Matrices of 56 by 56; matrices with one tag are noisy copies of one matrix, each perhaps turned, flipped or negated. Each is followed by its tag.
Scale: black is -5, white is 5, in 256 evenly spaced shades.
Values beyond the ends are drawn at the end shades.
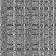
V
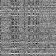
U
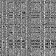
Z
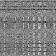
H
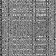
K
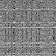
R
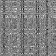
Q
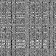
Z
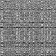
R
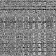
H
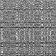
R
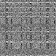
V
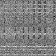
H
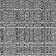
R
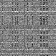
Z
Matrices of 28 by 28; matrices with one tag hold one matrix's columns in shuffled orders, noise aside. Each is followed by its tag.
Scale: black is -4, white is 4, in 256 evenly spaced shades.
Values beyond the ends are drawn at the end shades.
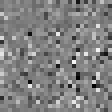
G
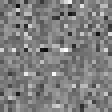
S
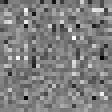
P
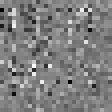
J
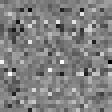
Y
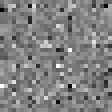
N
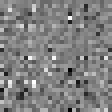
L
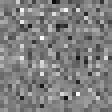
P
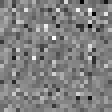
P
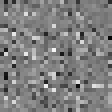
G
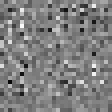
J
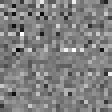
S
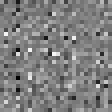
G
